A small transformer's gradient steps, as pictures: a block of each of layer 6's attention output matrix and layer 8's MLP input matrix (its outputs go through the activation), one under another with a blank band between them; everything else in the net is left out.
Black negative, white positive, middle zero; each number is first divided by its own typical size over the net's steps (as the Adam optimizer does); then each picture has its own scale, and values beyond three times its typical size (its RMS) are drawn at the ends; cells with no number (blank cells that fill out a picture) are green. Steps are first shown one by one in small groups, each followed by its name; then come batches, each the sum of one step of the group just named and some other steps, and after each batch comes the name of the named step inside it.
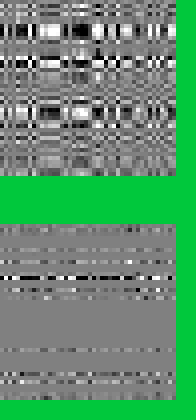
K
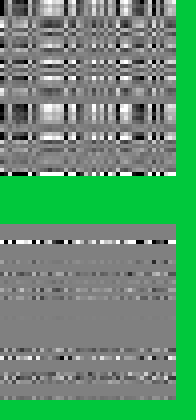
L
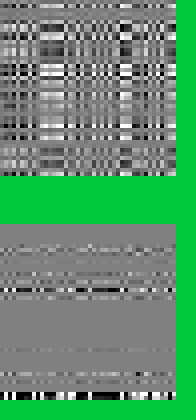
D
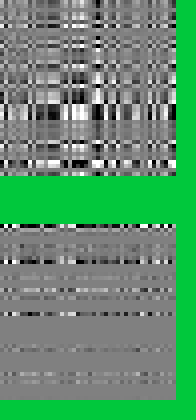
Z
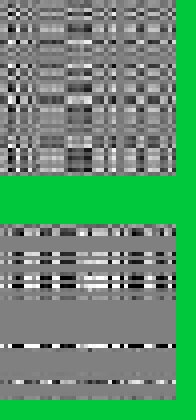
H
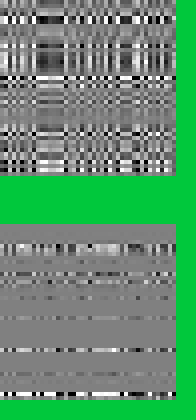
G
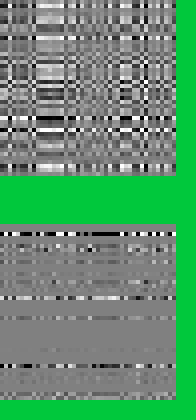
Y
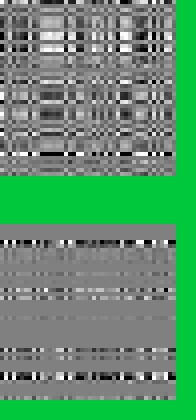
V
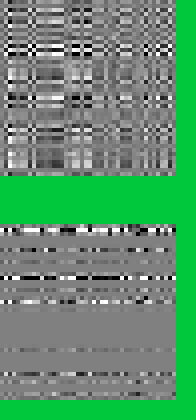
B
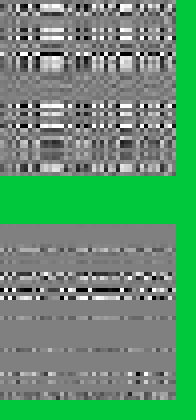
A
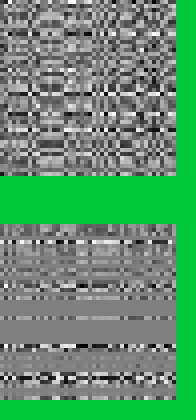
L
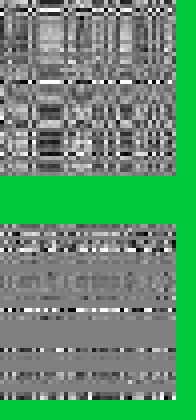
V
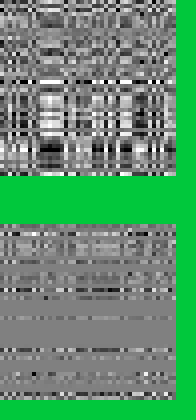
L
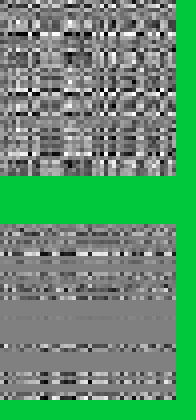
D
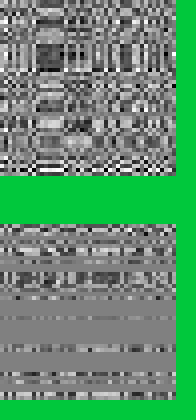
G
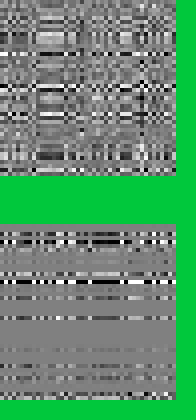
Y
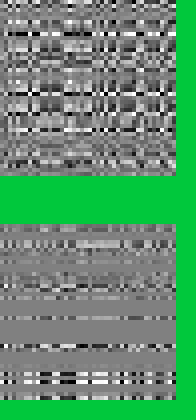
K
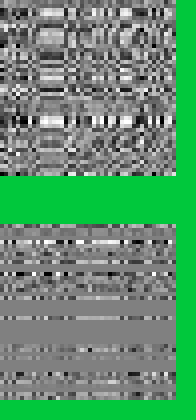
L
